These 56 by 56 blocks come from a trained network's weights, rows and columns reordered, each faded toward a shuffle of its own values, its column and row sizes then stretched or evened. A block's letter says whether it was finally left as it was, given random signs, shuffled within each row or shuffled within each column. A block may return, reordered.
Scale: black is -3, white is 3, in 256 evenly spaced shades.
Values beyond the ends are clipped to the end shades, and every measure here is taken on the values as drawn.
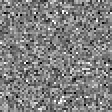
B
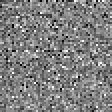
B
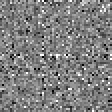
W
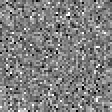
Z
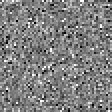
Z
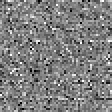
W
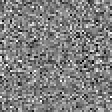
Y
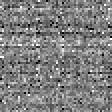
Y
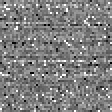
B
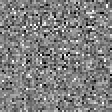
Y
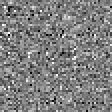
Y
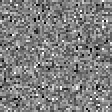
W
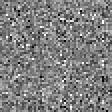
W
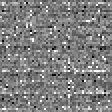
Y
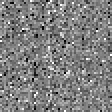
Z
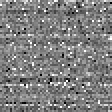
Y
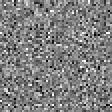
Y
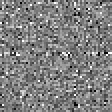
W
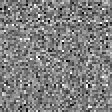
Y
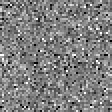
B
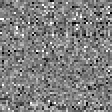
Y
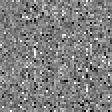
Z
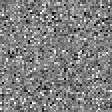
B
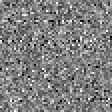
B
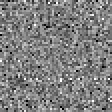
B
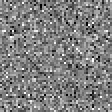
Z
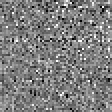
W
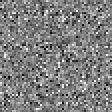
W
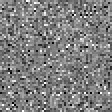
W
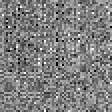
Y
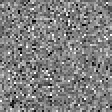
Z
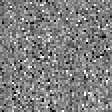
Z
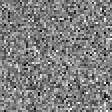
Z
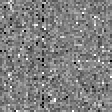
Z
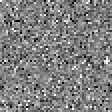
B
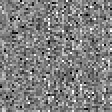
Z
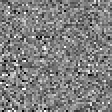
W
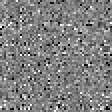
Y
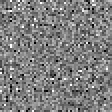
W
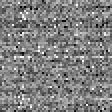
Y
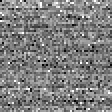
B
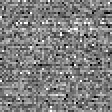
B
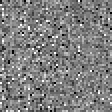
Z
